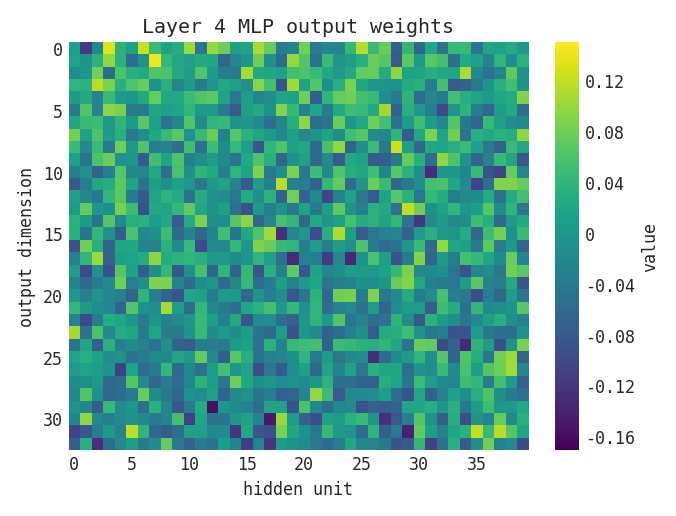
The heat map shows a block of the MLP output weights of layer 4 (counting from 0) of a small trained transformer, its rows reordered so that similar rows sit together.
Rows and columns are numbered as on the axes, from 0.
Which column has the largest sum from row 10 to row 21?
38
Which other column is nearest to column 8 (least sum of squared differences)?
7
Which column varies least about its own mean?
13
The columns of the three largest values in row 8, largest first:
28, 23, 4
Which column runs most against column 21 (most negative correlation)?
37
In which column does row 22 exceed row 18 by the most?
3
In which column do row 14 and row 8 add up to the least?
30
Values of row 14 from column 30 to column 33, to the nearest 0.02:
-0.12 -0.02 0 -0.02
